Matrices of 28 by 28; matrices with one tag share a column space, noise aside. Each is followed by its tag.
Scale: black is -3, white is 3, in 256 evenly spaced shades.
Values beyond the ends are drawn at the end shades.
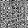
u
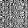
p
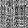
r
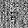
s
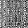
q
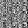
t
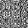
p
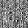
s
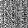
u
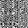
q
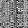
q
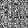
p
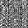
r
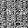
q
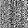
u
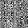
s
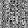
s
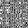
t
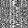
u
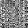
u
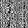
t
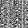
u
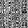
t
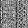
u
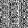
p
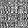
t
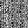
t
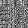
u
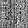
s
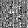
t
